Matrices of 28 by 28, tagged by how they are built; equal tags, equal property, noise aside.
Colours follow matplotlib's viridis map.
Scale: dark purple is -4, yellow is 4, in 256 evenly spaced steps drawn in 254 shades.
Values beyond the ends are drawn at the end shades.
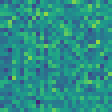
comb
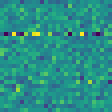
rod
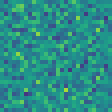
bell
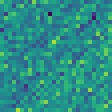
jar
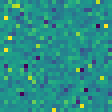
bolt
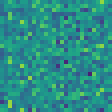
bell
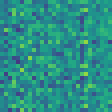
bell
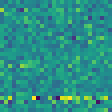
rod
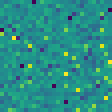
bolt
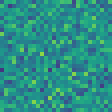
comb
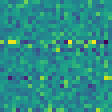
rod
